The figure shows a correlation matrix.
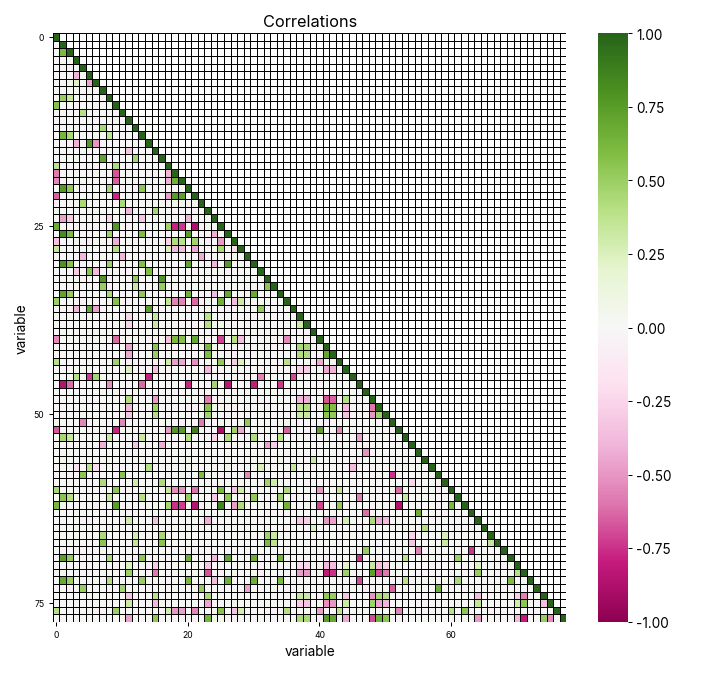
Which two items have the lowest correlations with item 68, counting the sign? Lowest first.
63, 55
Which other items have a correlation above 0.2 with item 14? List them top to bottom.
5, 31, 36, 57
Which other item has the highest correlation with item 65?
56
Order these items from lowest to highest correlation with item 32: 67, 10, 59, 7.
10, 59, 67, 7
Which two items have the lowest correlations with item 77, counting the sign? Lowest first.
71, 48
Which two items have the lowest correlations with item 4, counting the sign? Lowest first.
51, 29
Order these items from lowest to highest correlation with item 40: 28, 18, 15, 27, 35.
35, 28, 15, 27, 18
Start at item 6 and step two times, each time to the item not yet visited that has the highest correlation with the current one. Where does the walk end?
3
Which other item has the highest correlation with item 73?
58
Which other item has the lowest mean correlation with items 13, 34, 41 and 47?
46
